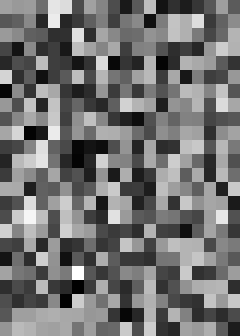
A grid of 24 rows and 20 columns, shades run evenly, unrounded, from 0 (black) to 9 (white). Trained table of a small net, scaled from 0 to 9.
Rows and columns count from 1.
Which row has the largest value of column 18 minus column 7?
21
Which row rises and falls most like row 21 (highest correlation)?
5
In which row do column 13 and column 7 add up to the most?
20
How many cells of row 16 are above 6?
6
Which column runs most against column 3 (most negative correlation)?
9
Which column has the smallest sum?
12
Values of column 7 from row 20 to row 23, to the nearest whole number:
9 0 7 6
